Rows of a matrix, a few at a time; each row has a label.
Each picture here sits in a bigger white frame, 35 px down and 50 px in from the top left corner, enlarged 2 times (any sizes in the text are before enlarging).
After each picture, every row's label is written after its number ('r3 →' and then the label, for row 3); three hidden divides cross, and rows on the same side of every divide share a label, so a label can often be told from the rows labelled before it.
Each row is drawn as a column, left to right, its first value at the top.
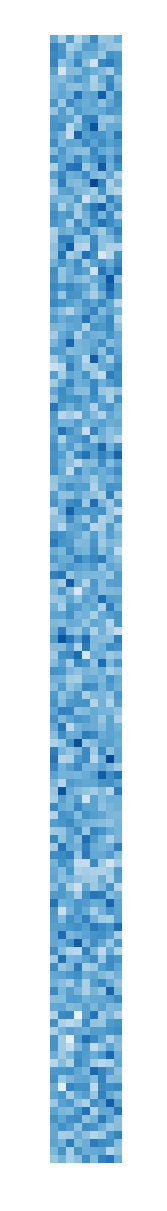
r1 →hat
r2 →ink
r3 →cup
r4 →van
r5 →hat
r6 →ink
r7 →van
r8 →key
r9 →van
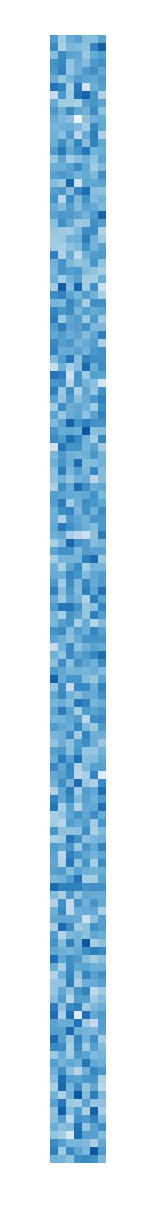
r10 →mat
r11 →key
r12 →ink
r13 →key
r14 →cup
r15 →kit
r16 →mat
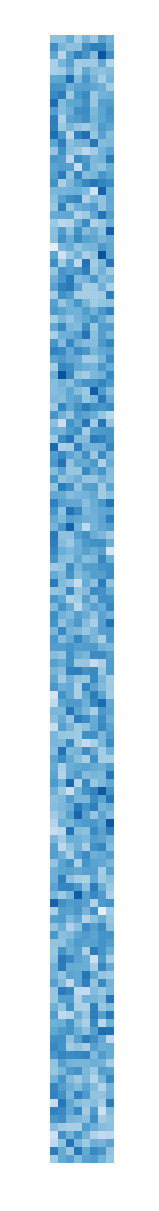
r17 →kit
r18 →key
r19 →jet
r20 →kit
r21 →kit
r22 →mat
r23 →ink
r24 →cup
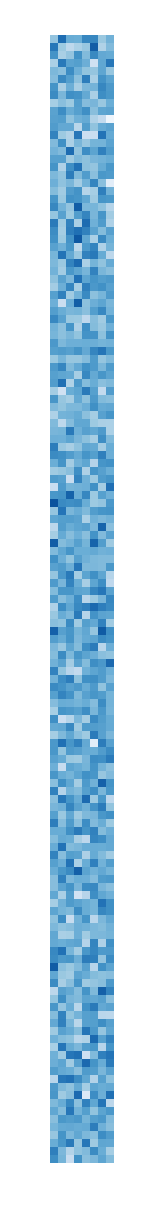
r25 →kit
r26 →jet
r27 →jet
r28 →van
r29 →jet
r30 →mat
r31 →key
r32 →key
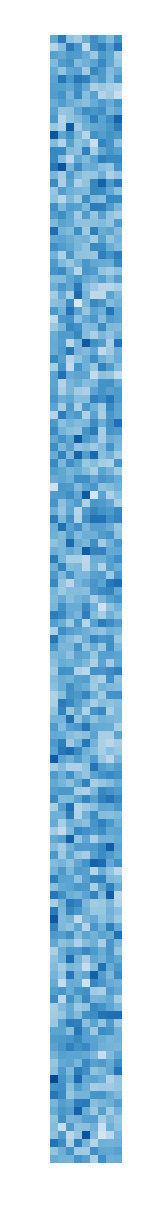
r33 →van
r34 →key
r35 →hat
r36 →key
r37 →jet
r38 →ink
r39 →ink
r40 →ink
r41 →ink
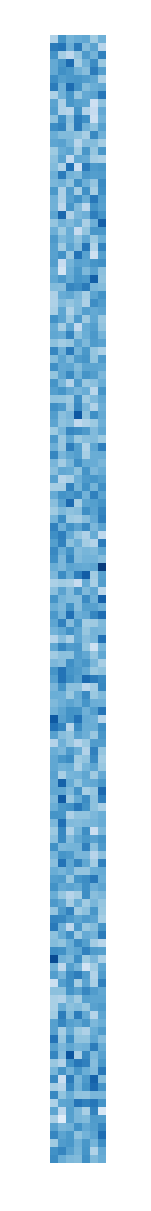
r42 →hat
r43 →mat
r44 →key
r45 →mat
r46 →jet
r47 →key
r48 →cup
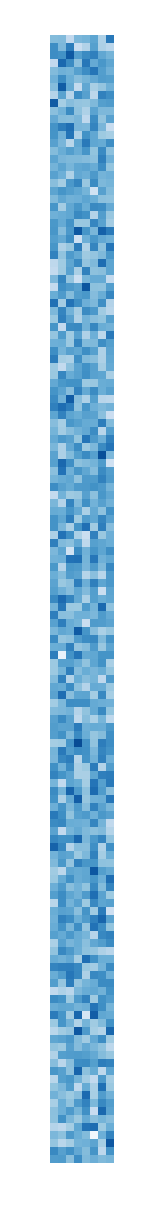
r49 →ink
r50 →hat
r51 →kit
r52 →cup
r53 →key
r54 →ink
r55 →van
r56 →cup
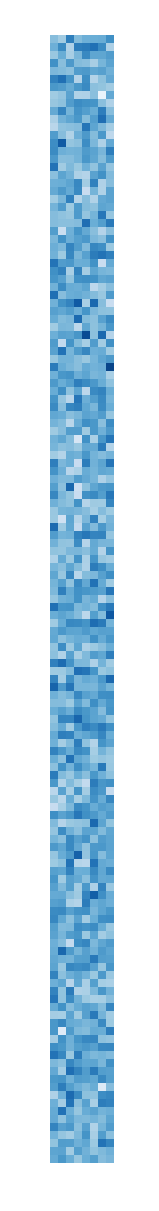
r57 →key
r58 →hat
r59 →jet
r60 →kit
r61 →hat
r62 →ink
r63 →mat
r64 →jet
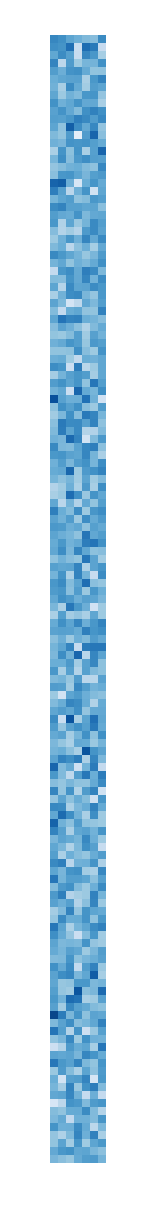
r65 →ink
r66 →ink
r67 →hat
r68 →jet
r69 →kit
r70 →kit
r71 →jet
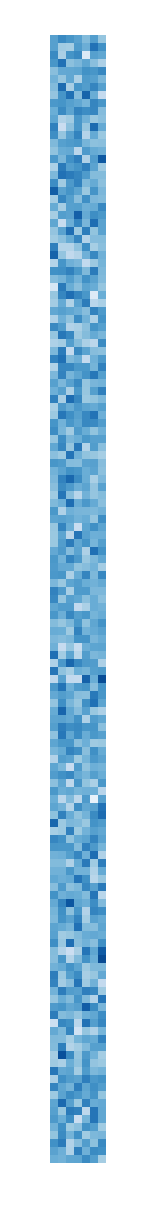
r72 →ink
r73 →key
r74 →van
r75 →kit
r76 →jet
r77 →hat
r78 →mat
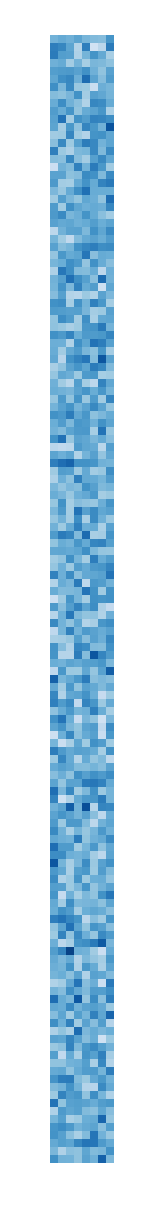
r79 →mat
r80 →hat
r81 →hat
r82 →cup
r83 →mat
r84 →cup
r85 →cup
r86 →ink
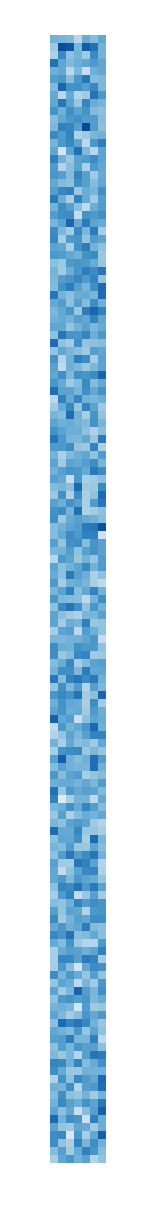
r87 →cup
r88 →hat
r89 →hat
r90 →jet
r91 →mat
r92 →hat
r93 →key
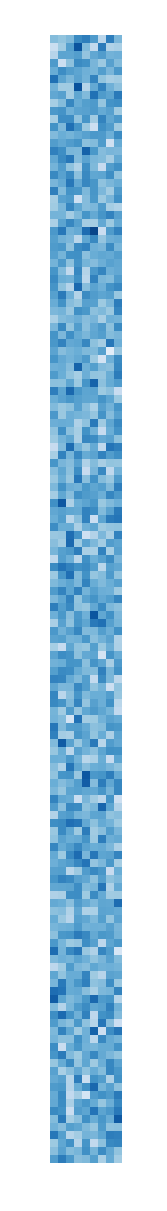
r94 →jet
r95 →cup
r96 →ink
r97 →hat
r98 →cup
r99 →van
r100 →hat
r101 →cup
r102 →van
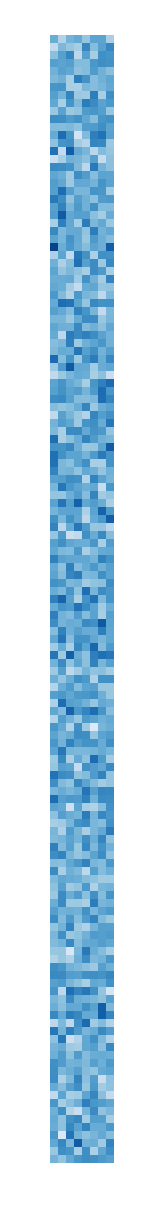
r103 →cup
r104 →kit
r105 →cup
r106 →jet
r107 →mat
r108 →van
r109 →ink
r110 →ink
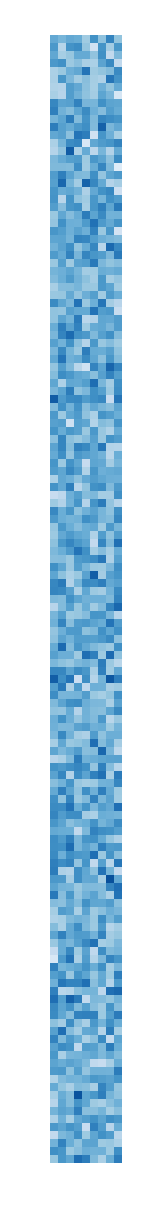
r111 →ink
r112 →ink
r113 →mat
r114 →kit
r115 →ink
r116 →cup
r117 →kit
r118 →jet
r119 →mat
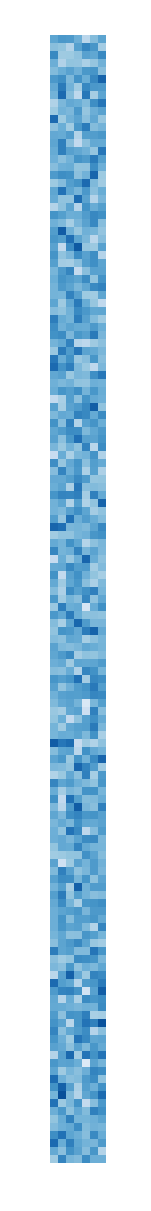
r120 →jet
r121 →key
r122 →cup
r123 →mat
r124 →kit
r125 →hat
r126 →key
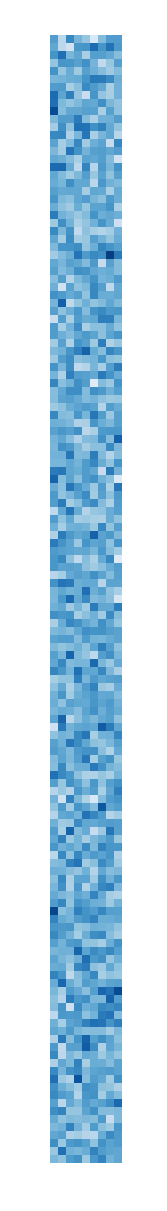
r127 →van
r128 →kit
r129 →cup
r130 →mat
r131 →hat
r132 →hat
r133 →mat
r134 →mat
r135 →jet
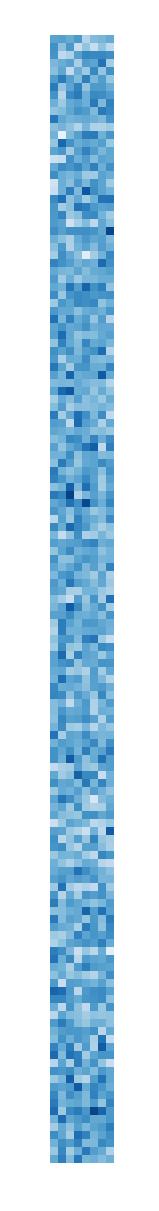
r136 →key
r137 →jet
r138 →key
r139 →van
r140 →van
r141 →van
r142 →key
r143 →van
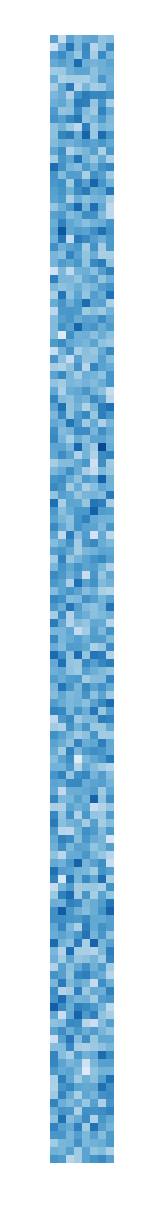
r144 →cup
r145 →van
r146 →hat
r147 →cup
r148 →kit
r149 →cup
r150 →van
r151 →key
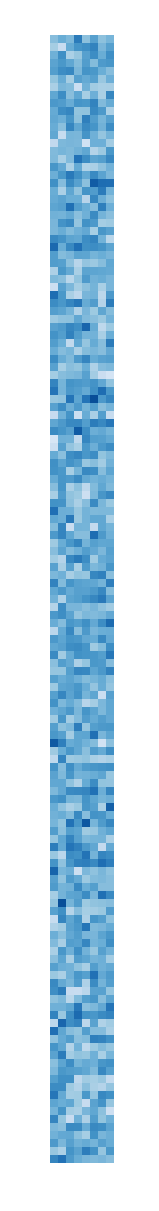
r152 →cup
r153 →key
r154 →ink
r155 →ink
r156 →ink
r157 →ink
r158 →ink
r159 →ink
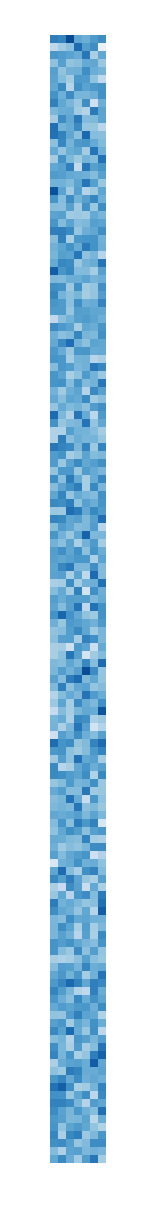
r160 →van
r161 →van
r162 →cup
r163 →mat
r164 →kit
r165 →jet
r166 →van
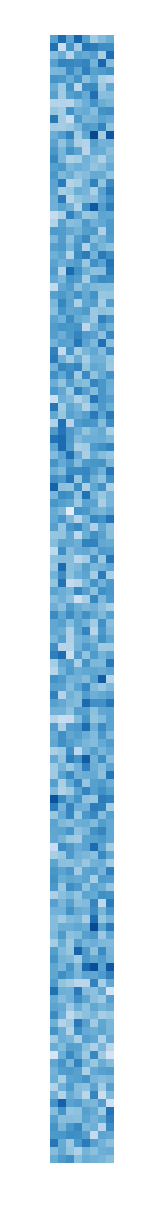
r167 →jet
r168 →cup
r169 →key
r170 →jet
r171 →hat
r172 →kit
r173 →mat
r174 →kit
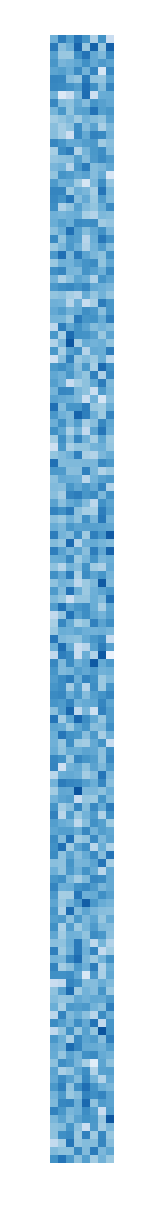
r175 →hat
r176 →jet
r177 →jet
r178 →hat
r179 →key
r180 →hat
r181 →cup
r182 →hat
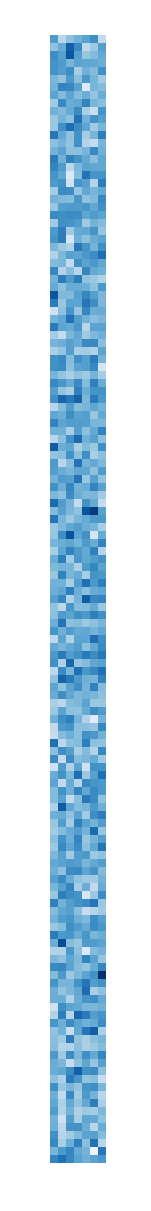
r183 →van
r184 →ink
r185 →hat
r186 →ink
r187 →cup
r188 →cup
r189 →ink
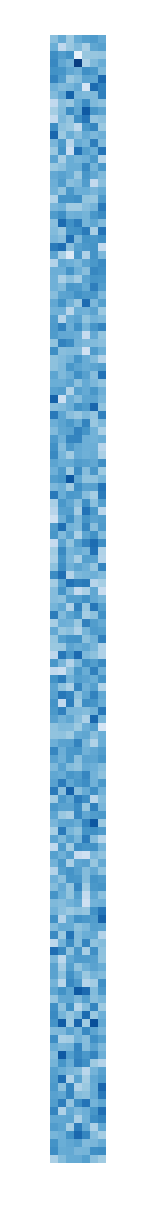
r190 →hat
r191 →jet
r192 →van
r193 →jet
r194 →cup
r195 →hat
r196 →key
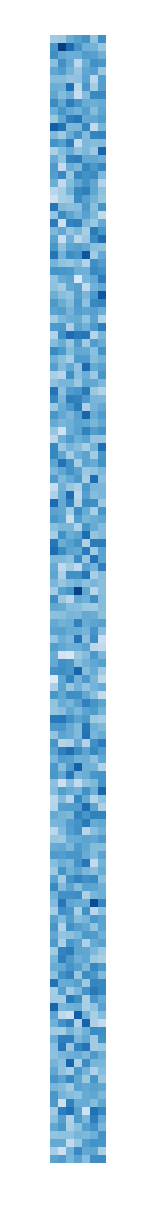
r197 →kit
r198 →hat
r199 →hat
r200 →ink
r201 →mat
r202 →van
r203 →van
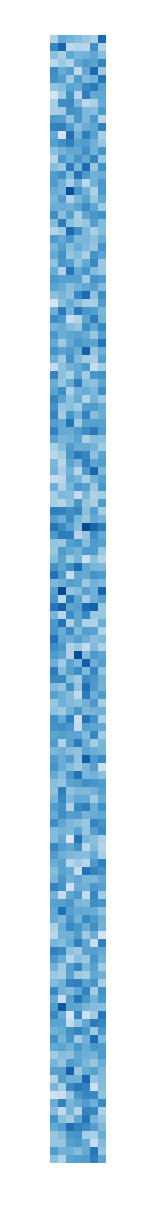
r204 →mat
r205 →mat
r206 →van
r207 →cup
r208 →key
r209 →hat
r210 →jet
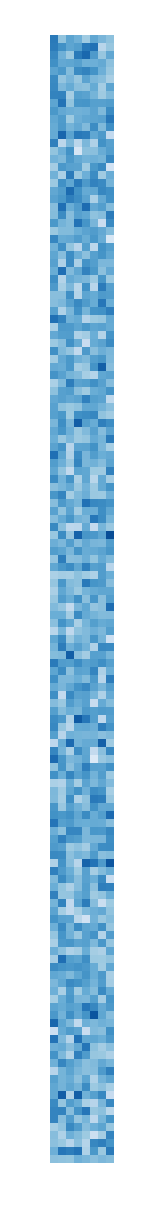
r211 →hat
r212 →kit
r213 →cup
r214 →kit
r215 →kit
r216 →ink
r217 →cup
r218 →mat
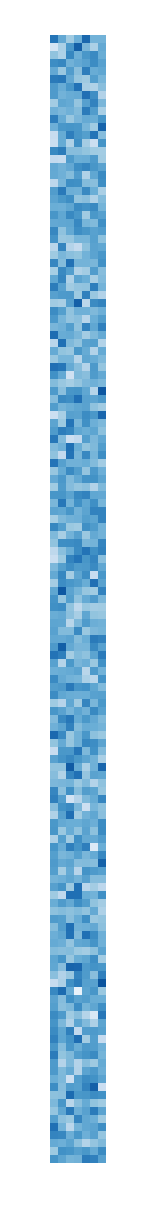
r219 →jet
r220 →jet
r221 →kit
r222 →kit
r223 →van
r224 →van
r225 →ink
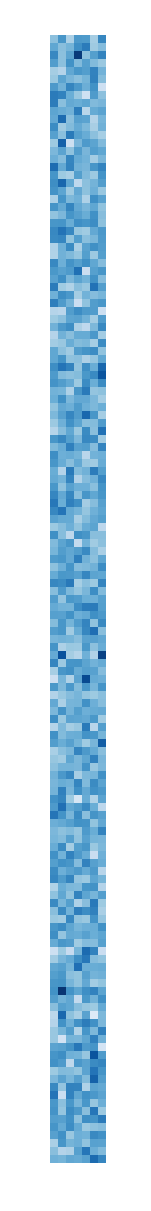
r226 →van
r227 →cup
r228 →van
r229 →hat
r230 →mat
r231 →key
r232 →cup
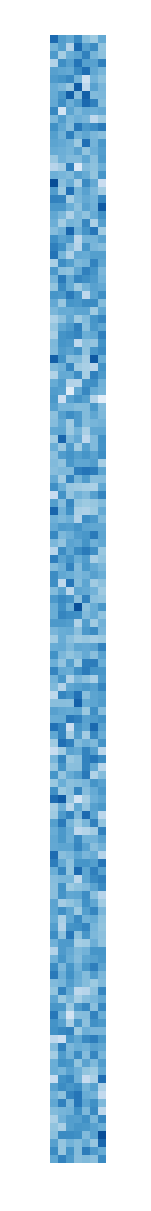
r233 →ink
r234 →jet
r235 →van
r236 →hat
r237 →kit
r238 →hat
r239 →jet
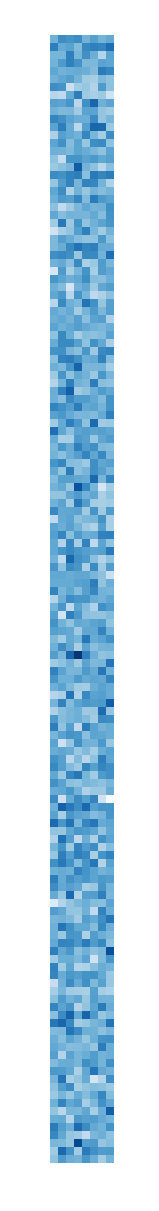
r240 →mat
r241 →mat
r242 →ink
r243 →cup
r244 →ink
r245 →ink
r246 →hat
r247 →hat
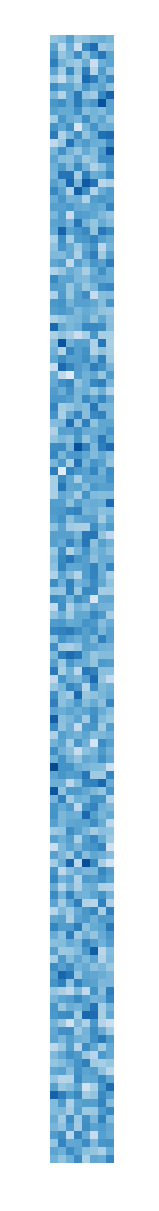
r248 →kit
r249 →cup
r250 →ink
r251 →van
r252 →ink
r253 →mat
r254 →van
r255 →van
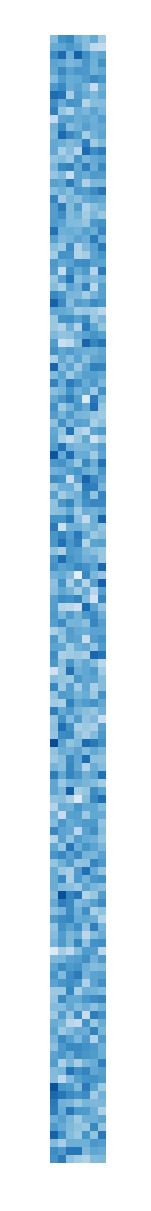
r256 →van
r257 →kit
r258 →kit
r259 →kit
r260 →key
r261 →cup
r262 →cup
